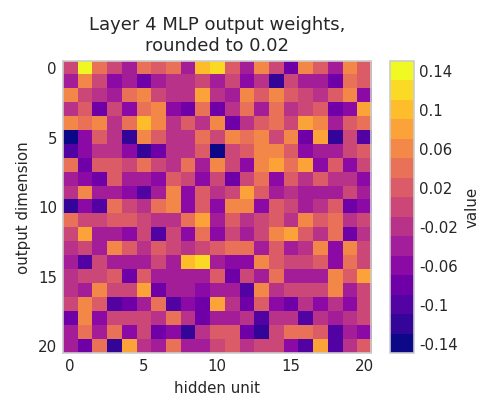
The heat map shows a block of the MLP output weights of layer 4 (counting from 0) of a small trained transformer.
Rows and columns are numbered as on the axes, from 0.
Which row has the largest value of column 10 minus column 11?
4
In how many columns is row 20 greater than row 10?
9
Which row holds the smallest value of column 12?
16
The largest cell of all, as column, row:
1, 0
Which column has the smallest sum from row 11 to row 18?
12
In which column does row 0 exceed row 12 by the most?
10
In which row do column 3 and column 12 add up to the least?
17
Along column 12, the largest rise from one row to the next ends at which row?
2
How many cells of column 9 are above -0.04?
14
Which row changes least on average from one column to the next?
11
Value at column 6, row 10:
0.04
